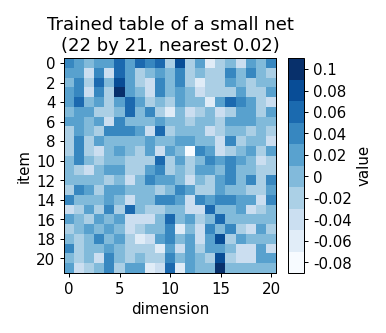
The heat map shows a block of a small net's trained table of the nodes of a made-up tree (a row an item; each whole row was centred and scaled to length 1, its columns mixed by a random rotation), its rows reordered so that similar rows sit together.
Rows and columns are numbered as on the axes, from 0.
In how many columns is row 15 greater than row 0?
7
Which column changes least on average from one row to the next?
19
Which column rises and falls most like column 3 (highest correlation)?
5
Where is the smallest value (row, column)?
9, 12
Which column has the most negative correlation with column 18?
4
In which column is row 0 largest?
11
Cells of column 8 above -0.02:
11
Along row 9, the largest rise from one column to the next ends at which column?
13
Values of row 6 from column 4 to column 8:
-0.04 0.04 0 0 0
